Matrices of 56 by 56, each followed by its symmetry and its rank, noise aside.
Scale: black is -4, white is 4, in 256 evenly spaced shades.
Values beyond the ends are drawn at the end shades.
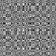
antisymmetric, rank two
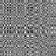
no symmetry, rank three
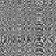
no symmetry, rank three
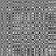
symmetric, rank two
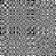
symmetric, rank three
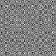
no symmetry, rank three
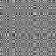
antisymmetric, rank two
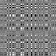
no symmetry, rank one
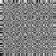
no symmetry, rank two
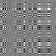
no symmetry, rank one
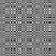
no symmetry, rank one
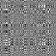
no symmetry, rank three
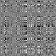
no symmetry, rank two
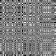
no symmetry, rank three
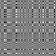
no symmetry, rank one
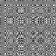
symmetric, rank three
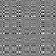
no symmetry, rank one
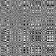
no symmetry, rank three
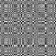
symmetric, rank one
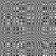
antisymmetric, rank two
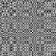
symmetric, rank three
